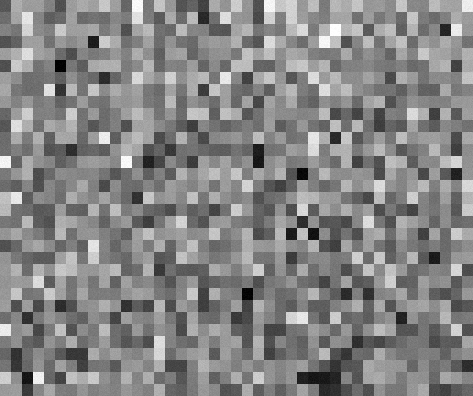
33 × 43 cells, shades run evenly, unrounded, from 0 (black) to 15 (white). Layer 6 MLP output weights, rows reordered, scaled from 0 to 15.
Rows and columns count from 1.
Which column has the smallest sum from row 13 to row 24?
24
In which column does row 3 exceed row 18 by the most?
42
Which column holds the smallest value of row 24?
30
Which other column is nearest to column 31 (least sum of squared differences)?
33
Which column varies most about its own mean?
31
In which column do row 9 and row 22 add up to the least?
40
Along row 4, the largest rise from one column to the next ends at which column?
10
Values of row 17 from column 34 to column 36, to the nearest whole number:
4 11 6
